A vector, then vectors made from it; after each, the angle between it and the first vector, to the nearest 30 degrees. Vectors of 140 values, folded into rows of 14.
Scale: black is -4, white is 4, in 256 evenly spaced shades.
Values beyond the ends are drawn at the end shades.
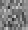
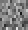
60 degrees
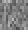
90 degrees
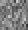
120 degrees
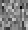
120 degrees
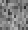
120 degrees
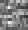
120 degrees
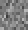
90 degrees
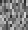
90 degrees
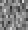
90 degrees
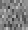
30 degrees
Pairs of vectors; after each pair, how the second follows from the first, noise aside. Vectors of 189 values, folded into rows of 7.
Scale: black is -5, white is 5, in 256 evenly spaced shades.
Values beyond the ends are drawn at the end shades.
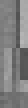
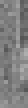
negated, shrunk.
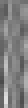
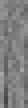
negated, shrunk.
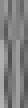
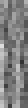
copied.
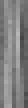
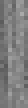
reversed, shrunk.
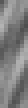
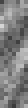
copied.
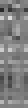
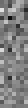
sign-scrambled.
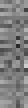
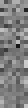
copied.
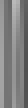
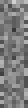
sign-scrambled.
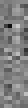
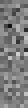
sign-scrambled.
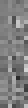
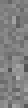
negated, shrunk.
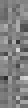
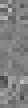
reversed, partly zeroed.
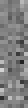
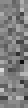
copied.
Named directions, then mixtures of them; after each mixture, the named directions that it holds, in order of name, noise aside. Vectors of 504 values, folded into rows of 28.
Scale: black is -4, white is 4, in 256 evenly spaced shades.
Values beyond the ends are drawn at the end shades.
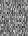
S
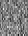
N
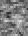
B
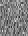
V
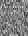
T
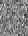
N, S, T.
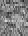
B, T.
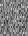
S, V.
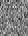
N, T.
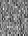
N.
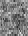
B, N.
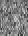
B, N, V.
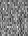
N.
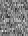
B, S, V.
